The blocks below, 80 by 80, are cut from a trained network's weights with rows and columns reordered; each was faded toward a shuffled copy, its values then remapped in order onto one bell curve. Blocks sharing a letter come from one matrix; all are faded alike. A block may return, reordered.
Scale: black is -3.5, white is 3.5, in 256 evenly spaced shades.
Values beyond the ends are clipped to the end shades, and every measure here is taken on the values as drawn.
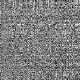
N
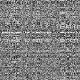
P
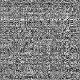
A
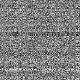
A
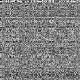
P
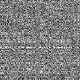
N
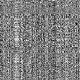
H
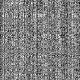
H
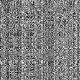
H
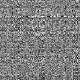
P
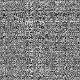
A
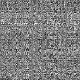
N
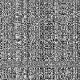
H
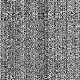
H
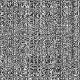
H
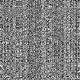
H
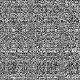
P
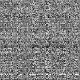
A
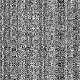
H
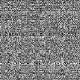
A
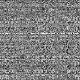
P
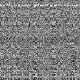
P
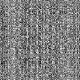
H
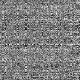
A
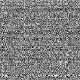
A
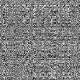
A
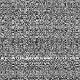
P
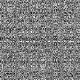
A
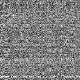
A
